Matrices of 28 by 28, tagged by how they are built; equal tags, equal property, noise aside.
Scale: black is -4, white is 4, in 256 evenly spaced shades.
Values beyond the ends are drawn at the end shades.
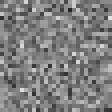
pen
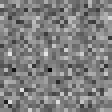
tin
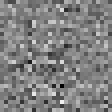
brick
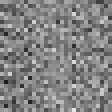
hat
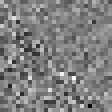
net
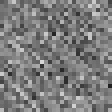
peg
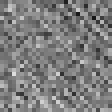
peg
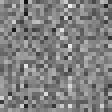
brick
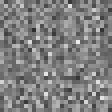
tin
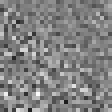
net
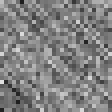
peg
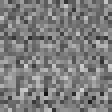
tin
